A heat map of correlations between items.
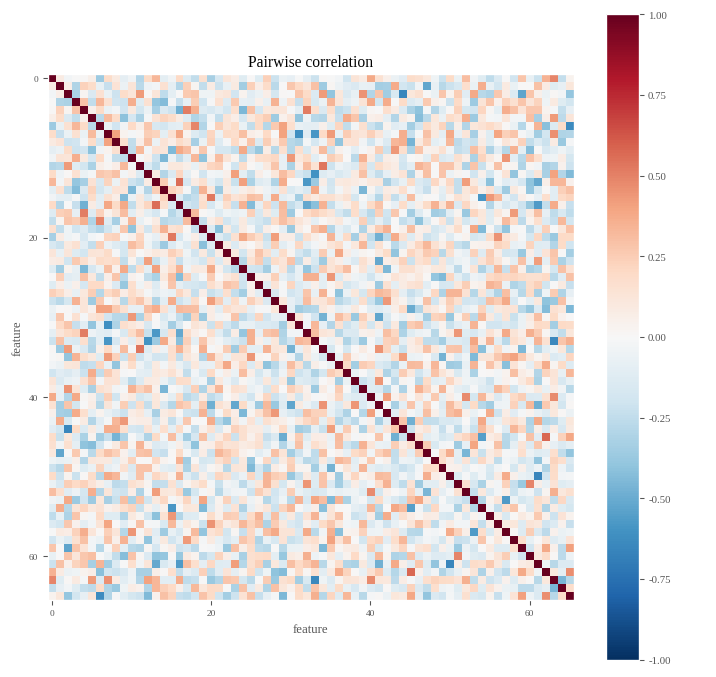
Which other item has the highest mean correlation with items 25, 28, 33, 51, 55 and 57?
32
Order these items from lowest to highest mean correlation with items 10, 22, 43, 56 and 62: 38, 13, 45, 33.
38, 13, 33, 45
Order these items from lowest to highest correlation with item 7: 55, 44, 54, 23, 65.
65, 55, 54, 23, 44
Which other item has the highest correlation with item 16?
13
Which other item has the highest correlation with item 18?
6
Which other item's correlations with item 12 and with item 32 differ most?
33
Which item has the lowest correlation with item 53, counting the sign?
57
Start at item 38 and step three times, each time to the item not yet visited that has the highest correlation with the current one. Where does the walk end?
11
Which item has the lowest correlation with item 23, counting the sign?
41
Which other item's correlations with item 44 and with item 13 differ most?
2
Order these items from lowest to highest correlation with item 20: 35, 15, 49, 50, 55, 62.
62, 50, 49, 55, 35, 15
